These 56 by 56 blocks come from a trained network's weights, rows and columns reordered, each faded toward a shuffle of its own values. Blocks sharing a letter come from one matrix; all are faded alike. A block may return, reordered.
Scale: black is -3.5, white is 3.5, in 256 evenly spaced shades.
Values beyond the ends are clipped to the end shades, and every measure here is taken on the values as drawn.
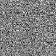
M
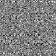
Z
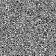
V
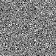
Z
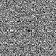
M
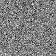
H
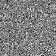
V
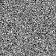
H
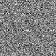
M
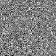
Z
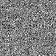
V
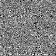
Z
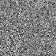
V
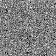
H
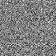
M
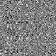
Z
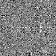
Z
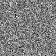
H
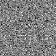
Z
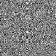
Z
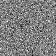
H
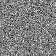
H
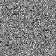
V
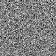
V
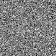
H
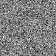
H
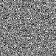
M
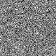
V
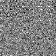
Z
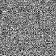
M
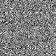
M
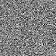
M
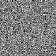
Z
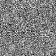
M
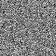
H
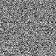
M
